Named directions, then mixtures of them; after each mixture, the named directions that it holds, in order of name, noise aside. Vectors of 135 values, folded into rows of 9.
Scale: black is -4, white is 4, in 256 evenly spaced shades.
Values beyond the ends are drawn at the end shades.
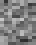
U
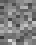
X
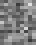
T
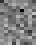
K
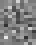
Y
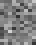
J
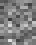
X.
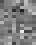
K, T, Y.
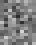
T, U, Y.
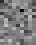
K, X.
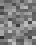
X.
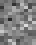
J, X.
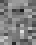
K, U, Y.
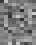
K, U.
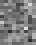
T.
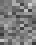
J.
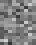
J.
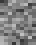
K, U.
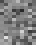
K, U, Y.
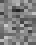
J, K, Y.
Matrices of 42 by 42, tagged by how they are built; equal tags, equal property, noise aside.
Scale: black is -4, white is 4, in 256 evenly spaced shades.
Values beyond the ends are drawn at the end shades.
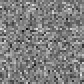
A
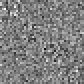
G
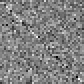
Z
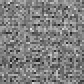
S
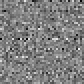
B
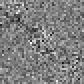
G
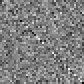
Z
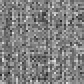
S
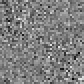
G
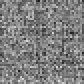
S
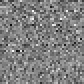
B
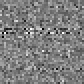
B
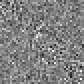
G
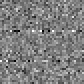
B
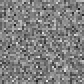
A
